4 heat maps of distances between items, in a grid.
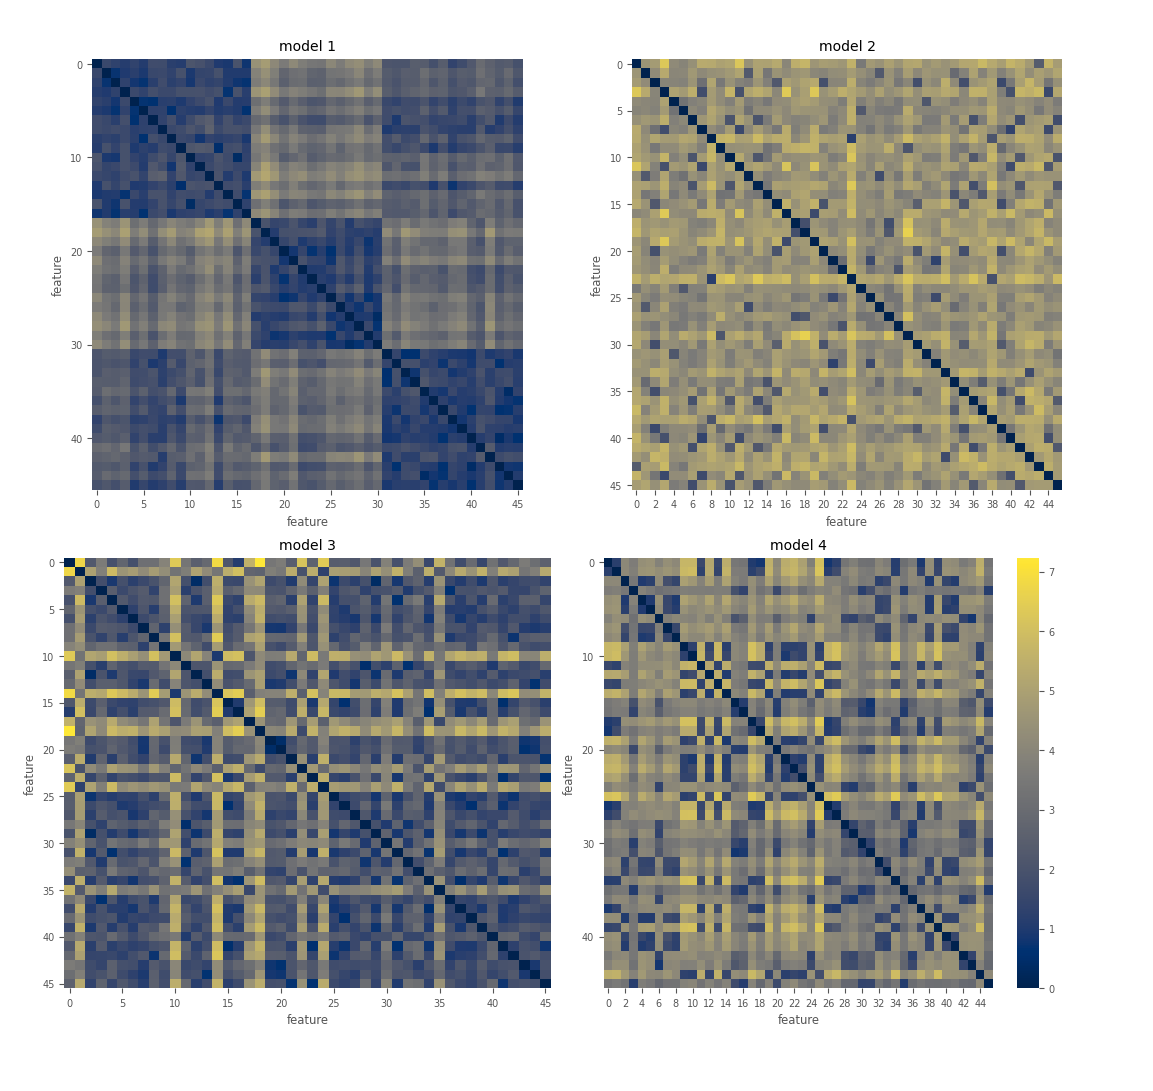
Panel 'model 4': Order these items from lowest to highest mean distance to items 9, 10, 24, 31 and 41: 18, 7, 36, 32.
36, 7, 32, 18
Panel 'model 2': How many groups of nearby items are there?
15
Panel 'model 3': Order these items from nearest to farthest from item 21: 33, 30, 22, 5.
5, 33, 30, 22
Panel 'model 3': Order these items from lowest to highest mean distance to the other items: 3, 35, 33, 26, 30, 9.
26, 3, 33, 9, 30, 35
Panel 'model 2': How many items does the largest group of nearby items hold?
6
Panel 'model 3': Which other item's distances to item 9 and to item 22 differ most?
18
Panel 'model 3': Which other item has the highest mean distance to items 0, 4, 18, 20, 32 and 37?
14
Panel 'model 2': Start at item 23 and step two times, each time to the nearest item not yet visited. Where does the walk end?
38
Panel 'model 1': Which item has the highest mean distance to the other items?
18
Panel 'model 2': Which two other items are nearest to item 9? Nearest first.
29, 39
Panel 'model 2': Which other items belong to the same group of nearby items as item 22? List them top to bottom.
28
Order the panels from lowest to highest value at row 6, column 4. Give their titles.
model 1, model 3, model 2, model 4
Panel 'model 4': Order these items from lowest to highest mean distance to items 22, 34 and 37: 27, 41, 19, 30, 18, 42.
18, 27, 30, 42, 19, 41
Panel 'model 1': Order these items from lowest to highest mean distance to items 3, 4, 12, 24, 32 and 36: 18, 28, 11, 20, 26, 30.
11, 20, 26, 30, 28, 18
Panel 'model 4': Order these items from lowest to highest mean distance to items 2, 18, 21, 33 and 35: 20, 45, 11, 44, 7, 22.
45, 7, 20, 11, 44, 22
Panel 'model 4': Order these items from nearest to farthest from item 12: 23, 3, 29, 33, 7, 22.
23, 22, 3, 29, 33, 7
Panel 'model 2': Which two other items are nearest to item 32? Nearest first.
21, 25
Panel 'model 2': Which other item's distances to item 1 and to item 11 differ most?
3
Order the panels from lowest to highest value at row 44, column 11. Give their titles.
model 3, model 2, model 1, model 4
